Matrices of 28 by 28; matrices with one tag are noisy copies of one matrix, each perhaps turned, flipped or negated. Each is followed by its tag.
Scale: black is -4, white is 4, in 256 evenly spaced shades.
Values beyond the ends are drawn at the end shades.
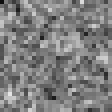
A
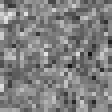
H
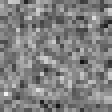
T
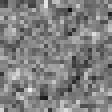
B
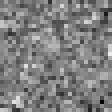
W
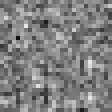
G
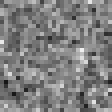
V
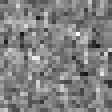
G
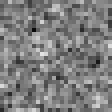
A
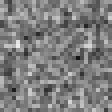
G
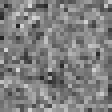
V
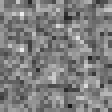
G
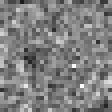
V
